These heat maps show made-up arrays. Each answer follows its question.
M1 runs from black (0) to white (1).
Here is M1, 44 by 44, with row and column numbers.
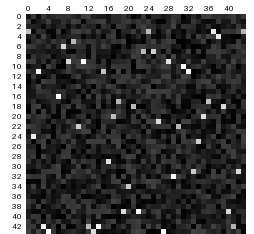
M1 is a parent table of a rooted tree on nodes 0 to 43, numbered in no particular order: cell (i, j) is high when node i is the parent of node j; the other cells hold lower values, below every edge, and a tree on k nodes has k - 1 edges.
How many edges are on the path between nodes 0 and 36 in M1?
9
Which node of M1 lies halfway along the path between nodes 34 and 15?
16
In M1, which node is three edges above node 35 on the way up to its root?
25
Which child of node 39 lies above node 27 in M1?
22
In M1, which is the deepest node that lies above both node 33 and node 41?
31
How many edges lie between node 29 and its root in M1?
4
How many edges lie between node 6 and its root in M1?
6
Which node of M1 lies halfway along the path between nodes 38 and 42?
43
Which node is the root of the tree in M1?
5
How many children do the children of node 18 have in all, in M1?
4
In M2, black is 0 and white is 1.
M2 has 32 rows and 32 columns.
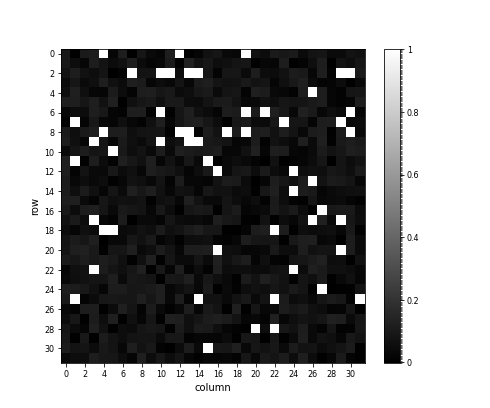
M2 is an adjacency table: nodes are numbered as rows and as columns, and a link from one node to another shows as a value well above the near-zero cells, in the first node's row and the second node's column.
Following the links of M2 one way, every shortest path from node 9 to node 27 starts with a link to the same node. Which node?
node 14
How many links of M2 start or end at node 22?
5
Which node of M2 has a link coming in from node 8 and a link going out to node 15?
node 30
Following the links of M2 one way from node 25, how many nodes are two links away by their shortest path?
2
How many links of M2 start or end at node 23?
1
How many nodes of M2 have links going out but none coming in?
8
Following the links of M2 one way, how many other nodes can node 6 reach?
6
